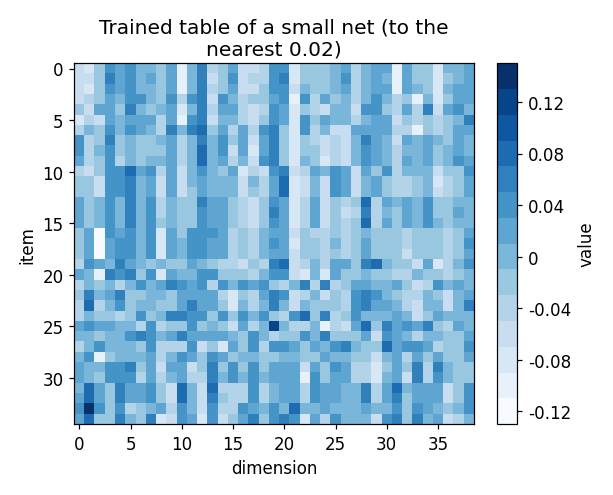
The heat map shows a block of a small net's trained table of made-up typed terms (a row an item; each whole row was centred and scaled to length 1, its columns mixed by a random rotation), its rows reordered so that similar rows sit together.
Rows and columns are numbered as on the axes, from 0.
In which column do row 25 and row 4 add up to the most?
19
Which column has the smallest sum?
21
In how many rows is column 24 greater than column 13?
10
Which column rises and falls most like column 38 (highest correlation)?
11
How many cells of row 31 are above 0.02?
10
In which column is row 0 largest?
12
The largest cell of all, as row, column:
33, 1
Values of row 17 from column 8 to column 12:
-0.08 0.02 0 0.04 0.04
